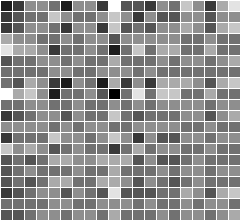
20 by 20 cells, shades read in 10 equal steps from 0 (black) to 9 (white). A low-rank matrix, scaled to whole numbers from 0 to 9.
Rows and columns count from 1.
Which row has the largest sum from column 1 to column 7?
9
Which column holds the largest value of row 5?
1
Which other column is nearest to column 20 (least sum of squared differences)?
16
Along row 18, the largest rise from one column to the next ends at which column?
10
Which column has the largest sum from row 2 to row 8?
20
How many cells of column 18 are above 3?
14
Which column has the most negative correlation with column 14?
5
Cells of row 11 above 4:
8
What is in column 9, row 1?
2
